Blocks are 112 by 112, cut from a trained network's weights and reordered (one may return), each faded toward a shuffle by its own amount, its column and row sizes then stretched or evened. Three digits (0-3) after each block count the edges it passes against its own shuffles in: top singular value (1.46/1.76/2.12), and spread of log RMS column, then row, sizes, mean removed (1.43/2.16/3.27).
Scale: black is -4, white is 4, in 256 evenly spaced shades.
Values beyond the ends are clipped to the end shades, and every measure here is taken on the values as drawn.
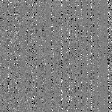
0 3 1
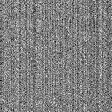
3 0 0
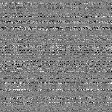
2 1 3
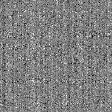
2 0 2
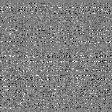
0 0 3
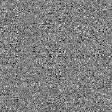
1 2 1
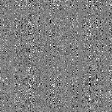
1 3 2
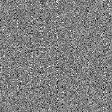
1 2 1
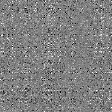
1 2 2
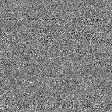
2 0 2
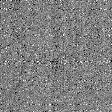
0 0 2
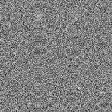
3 0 0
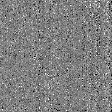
0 2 1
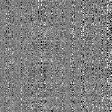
2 3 0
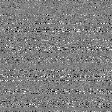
1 0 3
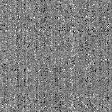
1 2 2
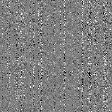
0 3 1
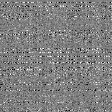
1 0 3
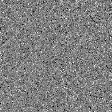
0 1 0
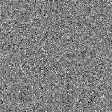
1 1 0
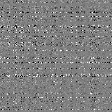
0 2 3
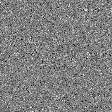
0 0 1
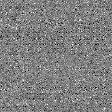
1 1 1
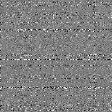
1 2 3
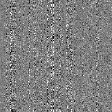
2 3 0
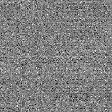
2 1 1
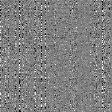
2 3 0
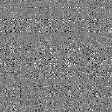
1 2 3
